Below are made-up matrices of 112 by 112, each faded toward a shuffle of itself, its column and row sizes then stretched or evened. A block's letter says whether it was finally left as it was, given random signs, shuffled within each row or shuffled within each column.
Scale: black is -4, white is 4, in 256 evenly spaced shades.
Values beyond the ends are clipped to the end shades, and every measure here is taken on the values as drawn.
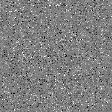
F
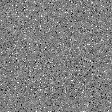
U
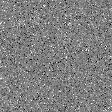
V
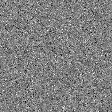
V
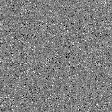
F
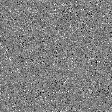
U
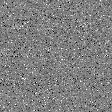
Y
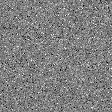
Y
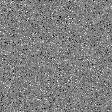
V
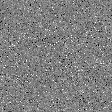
Y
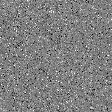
V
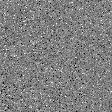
V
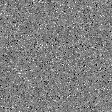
Y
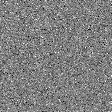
Y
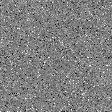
Y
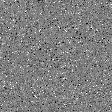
Y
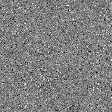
U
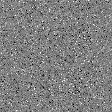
V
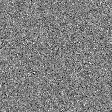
Y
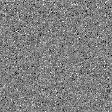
F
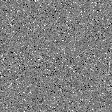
Y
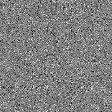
F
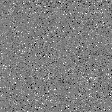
F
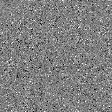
U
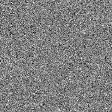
U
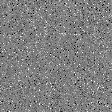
U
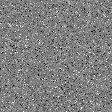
Y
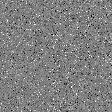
V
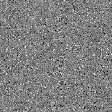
F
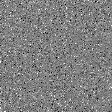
U
